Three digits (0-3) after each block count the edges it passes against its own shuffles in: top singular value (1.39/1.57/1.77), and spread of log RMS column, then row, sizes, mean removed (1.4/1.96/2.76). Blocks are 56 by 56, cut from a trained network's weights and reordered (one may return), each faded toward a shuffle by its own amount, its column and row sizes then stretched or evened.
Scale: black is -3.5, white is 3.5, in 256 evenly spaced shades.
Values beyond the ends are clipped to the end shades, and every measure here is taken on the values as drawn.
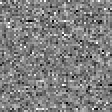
0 0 1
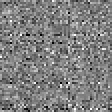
2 1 2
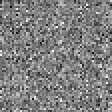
1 1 0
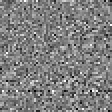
1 0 2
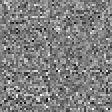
1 1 1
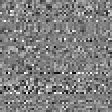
3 1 3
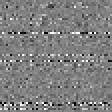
3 1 3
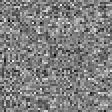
3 0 1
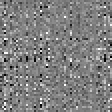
2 3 2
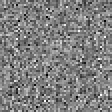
0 1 0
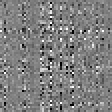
2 3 1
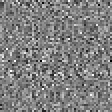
3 1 2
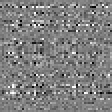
3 1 3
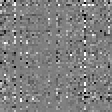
2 3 2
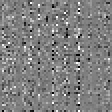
1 3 2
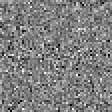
0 1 1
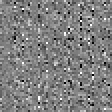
0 3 0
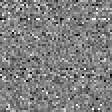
0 0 2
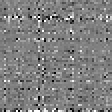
2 2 3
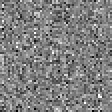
2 2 0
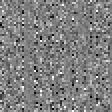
0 3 0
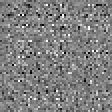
0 1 2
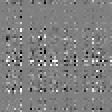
2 3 3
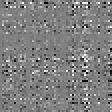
2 3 3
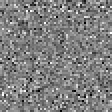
0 0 2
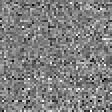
2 1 2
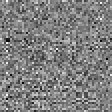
3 1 1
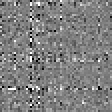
3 3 2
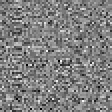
3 0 2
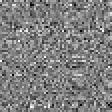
3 0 2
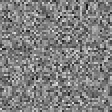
3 1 0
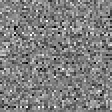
1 0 2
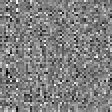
2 2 0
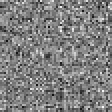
2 1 1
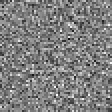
2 1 0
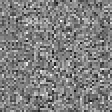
3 1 0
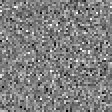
0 0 0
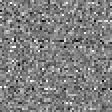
0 0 2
